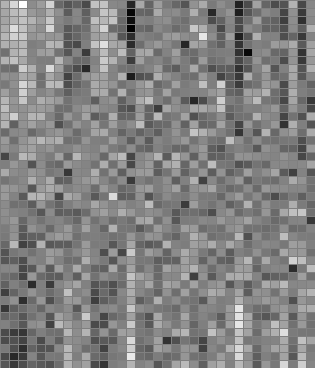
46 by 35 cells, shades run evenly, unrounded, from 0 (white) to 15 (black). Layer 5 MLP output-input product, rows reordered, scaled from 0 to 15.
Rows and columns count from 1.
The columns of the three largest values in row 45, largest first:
2, 3, 1
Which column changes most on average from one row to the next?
22
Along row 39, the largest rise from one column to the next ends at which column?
28
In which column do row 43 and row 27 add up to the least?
34
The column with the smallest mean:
6
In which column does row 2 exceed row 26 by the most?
15
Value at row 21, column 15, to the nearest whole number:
11
